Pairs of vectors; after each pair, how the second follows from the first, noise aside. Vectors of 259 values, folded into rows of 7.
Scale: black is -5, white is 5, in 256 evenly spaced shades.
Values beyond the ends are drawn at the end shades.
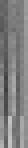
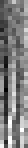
scaled up.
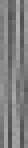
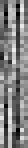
reversed, scaled up.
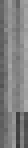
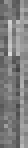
wrapped around, negated.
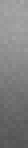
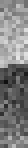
wrapped around, negated, scaled up.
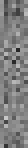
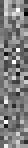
negated, scaled up.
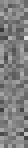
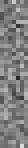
wrapped around, negated.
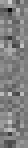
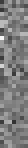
wrapped around, negated.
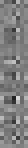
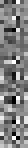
scaled up.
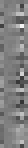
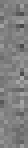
negated, shrunk.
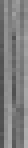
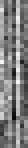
wrapped around, negated, scaled up.
